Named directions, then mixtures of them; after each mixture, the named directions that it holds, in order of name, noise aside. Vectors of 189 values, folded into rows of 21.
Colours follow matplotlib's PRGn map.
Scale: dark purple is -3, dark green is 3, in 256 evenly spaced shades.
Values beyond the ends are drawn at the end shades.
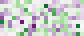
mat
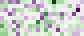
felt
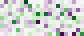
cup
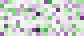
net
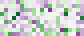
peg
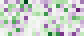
cup, felt, peg.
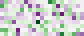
cup, felt, net.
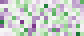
mat.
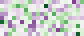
mat.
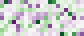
cup, felt.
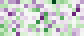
felt.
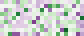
peg.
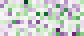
cup, mat.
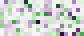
cup.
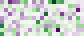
felt.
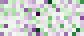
net.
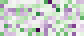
net.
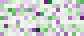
net.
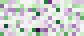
net.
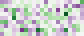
mat, net, peg.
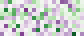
felt, mat, net.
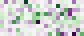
cup.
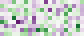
mat, net, peg.
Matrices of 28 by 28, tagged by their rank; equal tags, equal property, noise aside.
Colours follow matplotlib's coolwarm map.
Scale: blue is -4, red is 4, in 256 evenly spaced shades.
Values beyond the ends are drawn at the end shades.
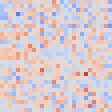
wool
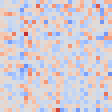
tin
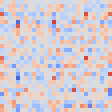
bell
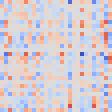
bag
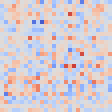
tin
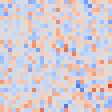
wool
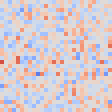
wool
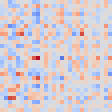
bag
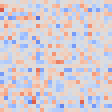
wool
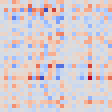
bell
